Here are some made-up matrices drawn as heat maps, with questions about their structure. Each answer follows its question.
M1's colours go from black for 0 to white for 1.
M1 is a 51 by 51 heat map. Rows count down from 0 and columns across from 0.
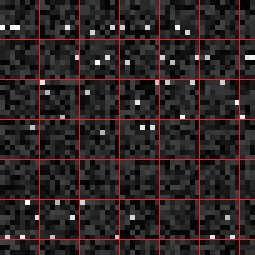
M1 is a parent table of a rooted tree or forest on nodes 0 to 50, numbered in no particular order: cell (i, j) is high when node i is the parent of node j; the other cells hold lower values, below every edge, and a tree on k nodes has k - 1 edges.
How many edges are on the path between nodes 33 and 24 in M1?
4
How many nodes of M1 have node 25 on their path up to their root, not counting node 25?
7
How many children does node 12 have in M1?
3
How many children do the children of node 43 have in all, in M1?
1
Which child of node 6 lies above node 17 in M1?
18
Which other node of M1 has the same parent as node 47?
27
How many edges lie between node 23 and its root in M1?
4
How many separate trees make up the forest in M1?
2
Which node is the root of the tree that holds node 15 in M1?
40
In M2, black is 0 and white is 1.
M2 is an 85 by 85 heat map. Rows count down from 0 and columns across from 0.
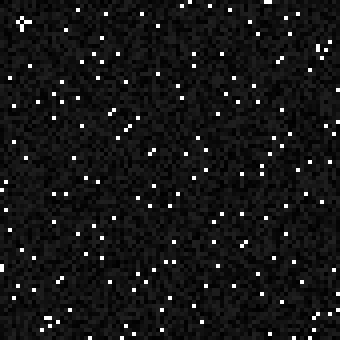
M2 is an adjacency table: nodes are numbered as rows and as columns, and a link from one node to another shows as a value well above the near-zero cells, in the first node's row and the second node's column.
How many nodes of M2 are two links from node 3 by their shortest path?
1
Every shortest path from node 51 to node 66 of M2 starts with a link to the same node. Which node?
node 37
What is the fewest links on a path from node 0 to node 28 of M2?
3
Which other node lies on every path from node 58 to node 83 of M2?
node 71
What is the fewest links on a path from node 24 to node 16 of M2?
7
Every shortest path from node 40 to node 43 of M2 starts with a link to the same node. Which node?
node 77
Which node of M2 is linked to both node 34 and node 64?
node 68
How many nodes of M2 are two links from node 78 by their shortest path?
4
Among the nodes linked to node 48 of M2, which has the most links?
node 13
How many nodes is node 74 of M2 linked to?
2
